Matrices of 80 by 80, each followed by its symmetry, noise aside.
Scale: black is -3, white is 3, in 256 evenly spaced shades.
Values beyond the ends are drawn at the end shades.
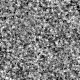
antisymmetric.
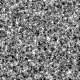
no symmetry.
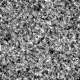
symmetric.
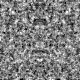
mirrored left to right.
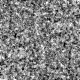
same after a half turn.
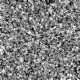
antisymmetric.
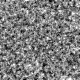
no symmetry.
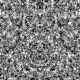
mirrored left to right.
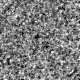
symmetric.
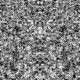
mirrored left to right.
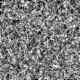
no symmetry.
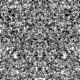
mirrored left to right.
